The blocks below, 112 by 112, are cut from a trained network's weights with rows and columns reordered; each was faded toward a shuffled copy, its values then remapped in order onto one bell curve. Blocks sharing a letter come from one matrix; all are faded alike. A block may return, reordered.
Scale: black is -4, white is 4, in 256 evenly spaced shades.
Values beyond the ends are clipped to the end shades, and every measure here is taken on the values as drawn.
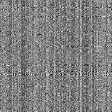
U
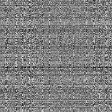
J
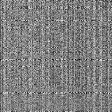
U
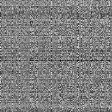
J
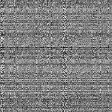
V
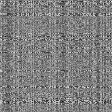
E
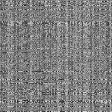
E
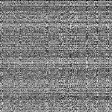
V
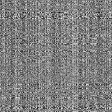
E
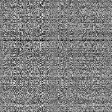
J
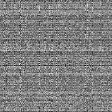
V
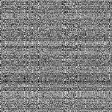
V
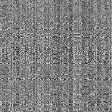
E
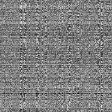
J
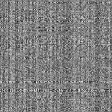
E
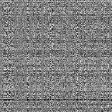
J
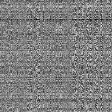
J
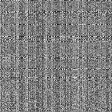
U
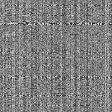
U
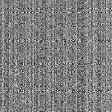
U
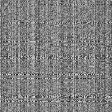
U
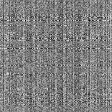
U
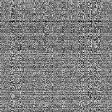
J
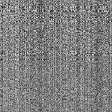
E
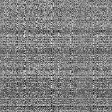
V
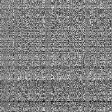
J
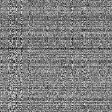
V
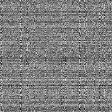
V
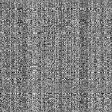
E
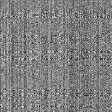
E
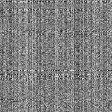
U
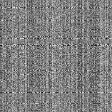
U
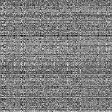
V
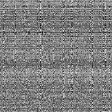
V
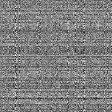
V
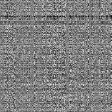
J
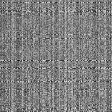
U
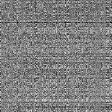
J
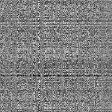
J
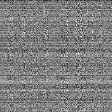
V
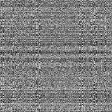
V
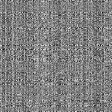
E
